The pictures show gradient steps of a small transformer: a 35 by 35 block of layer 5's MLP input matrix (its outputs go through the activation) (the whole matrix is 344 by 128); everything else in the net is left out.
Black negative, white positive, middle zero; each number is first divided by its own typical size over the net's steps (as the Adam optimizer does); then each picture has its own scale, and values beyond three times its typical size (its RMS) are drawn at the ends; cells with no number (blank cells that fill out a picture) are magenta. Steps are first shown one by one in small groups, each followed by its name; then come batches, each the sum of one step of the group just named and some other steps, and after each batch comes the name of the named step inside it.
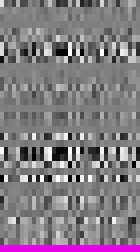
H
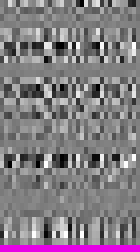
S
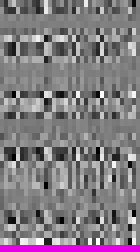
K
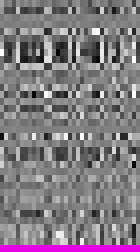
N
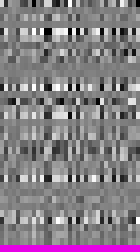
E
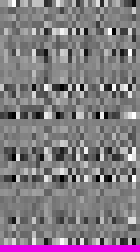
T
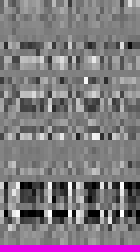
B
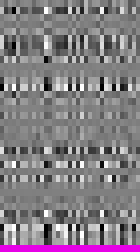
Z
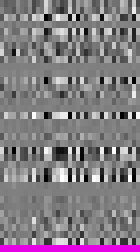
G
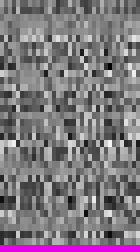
H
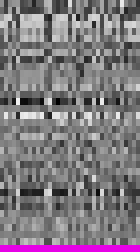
E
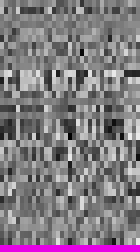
H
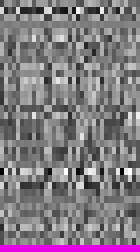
G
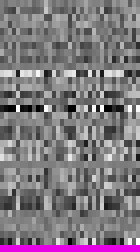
G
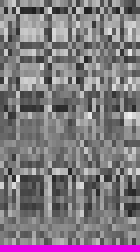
T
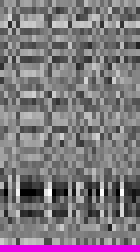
B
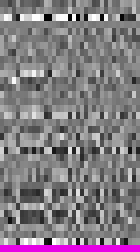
G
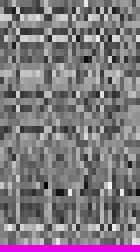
K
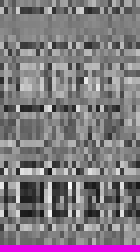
B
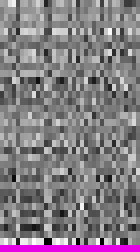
T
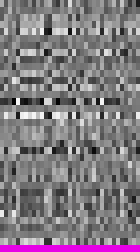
E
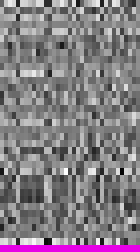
T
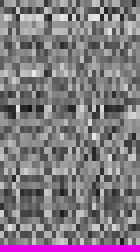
T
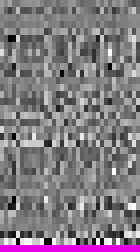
N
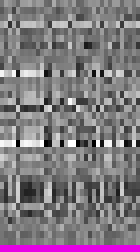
B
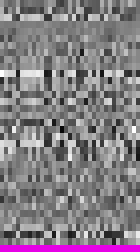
H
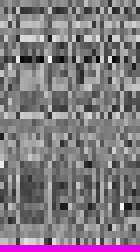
N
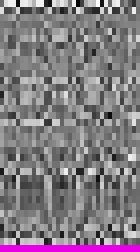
T
